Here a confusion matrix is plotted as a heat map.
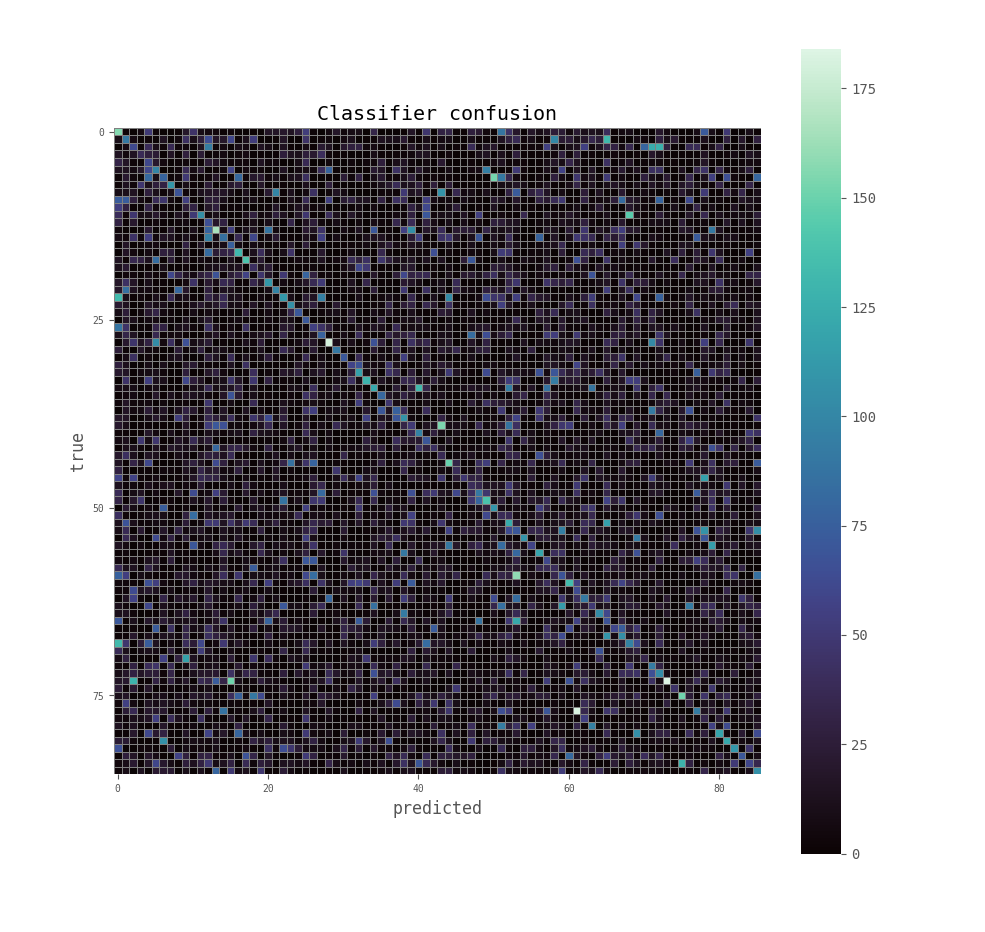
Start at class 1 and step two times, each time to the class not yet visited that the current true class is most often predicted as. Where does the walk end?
53
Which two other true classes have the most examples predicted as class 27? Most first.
22, 48
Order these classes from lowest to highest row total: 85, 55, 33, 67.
85, 67, 55, 33
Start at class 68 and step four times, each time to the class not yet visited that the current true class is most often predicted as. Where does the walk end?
41
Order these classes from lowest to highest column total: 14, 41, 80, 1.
80, 14, 41, 1
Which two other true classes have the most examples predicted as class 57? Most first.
34, 77
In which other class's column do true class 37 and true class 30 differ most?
71
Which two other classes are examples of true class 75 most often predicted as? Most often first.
18, 16
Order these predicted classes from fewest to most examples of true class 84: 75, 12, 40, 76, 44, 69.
44, 69, 76, 12, 40, 75
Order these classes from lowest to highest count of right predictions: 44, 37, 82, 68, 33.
37, 68, 82, 33, 44
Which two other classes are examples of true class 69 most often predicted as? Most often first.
64, 11
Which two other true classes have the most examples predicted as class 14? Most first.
77, 39
